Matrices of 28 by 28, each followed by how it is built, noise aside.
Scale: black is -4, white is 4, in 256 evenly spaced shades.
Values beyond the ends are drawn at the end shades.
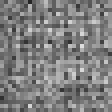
blocks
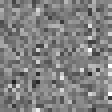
uneven columns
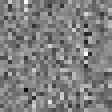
uneven columns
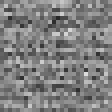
blocks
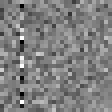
uneven columns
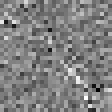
block diagonal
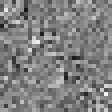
block diagonal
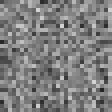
blocks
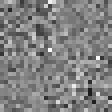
block diagonal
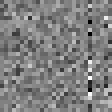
uneven columns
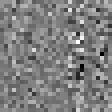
uneven columns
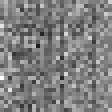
blocks
